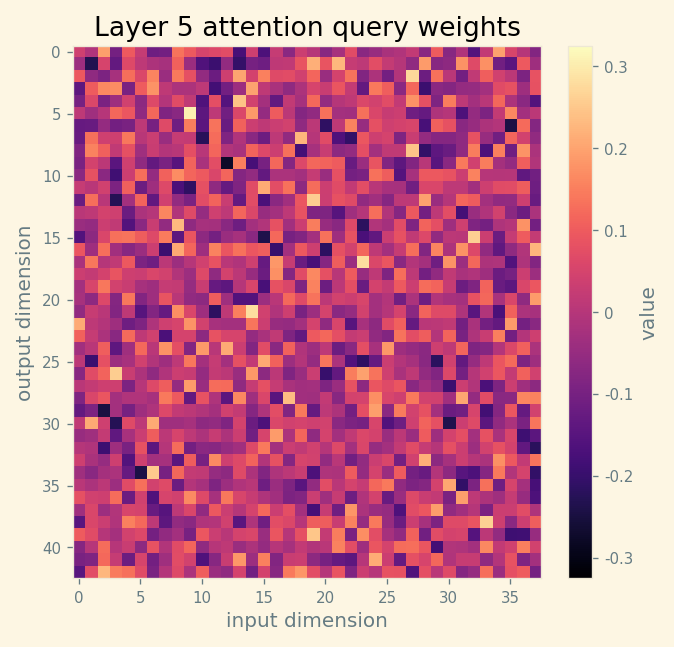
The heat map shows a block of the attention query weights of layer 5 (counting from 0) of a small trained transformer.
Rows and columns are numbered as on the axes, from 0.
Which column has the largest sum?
24
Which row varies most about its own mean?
1
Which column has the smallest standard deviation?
25
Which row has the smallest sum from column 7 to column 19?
35
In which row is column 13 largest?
4
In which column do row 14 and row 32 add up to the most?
8
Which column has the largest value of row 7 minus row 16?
20
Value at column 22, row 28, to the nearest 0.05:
0.05
